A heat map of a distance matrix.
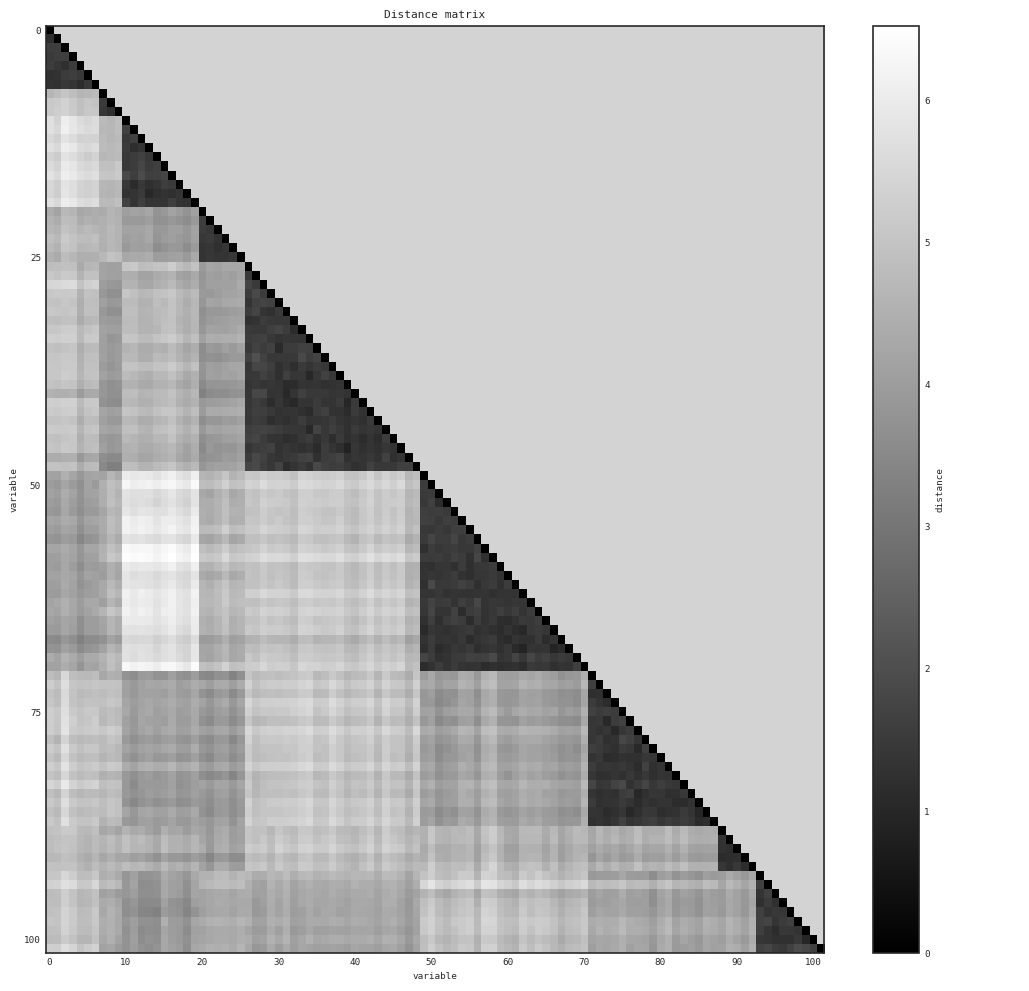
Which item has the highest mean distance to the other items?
2
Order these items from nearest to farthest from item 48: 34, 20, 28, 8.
34, 28, 8, 20
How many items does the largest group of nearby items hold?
23
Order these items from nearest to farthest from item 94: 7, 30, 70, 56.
30, 7, 56, 70
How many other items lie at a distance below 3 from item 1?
6
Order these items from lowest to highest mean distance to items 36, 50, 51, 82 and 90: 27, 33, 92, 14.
92, 27, 33, 14
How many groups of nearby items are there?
9
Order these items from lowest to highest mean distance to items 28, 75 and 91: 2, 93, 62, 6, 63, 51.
93, 51, 63, 62, 6, 2
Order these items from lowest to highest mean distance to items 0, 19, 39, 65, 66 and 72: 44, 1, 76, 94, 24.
76, 1, 24, 44, 94
